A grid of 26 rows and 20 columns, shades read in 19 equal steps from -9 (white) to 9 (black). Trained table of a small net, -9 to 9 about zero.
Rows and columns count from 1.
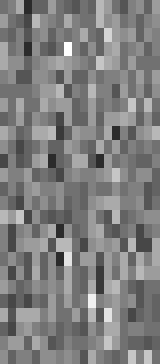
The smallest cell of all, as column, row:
9, 4
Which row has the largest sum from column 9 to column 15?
14
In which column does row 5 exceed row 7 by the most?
12
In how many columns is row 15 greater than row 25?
6
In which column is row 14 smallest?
5
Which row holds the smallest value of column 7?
10
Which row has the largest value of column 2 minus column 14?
23
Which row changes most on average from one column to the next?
19
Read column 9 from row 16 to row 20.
3 -1 -4 -7 -3
